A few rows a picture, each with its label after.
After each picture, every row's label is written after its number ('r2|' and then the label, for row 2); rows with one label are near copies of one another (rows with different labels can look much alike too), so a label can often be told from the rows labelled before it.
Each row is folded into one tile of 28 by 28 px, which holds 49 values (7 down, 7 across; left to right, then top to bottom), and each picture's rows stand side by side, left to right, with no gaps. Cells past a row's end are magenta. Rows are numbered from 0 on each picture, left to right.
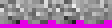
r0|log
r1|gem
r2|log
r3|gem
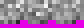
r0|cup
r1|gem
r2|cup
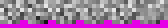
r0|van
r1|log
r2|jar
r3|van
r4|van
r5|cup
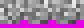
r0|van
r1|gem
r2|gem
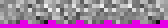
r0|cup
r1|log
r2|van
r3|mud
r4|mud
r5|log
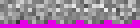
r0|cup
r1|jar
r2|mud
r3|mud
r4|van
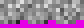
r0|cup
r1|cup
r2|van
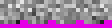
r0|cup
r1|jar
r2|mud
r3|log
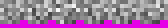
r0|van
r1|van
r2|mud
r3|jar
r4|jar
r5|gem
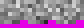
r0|gem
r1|log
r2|van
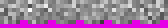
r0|jar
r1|mud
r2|gem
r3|cup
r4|mud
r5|van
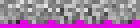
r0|cup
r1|mud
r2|jar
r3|jar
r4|cup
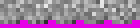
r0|cup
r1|cup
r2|cup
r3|gem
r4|van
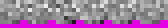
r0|gem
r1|mud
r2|log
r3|cup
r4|cup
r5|gem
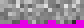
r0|gem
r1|mud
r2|cup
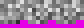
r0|cup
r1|van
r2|van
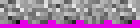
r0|log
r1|gem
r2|log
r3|jar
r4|log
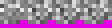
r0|mud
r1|van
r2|van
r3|van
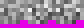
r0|jar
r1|van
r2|jar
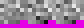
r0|mud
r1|log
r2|log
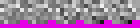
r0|mud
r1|mud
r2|van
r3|log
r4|log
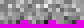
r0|cup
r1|cup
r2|log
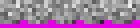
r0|gem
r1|van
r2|cup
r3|log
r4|gem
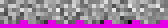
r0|jar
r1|log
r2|van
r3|cup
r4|log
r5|mud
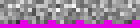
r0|cup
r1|jar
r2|mud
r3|van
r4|gem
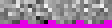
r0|gem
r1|log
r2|cup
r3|mud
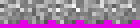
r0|mud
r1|jar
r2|mud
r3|gem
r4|mud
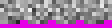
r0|log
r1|van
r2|van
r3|gem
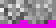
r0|van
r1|cup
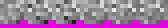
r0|cup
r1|log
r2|log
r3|gem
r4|mud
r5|mud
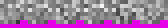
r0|cup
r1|mud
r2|van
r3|mud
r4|jar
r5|van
